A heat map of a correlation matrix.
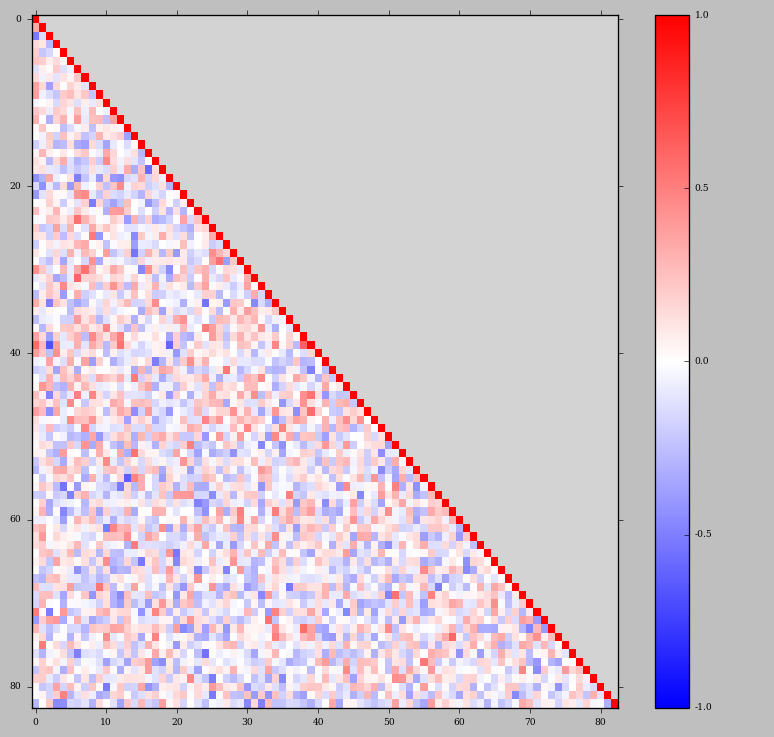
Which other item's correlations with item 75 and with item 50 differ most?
69
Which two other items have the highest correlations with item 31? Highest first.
6, 45
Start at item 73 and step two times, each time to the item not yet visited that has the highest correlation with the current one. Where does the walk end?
39
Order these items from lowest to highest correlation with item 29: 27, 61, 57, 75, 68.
27, 61, 75, 68, 57
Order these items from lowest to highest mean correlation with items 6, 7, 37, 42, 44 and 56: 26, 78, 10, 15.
15, 10, 26, 78
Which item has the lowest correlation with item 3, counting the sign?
82
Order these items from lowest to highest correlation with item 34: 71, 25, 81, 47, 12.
25, 12, 81, 47, 71
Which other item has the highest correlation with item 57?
36
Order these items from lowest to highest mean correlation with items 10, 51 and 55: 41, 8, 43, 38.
8, 38, 43, 41
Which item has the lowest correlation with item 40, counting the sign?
20
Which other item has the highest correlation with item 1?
75
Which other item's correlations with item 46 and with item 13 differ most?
55
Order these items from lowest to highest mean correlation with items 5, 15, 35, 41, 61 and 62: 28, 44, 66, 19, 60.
66, 60, 19, 28, 44
